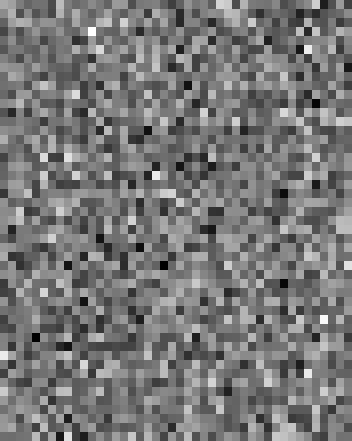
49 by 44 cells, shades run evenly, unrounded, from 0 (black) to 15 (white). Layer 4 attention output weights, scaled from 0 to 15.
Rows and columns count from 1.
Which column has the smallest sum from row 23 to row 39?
11
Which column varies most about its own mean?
40
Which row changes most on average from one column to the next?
49
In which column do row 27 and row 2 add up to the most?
29
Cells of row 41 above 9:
8
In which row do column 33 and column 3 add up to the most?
25
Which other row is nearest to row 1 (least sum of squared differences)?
46
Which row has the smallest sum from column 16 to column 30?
19
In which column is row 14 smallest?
23
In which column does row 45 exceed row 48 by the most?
39
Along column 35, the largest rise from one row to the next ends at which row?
34
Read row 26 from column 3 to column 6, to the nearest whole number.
7 7 6 7
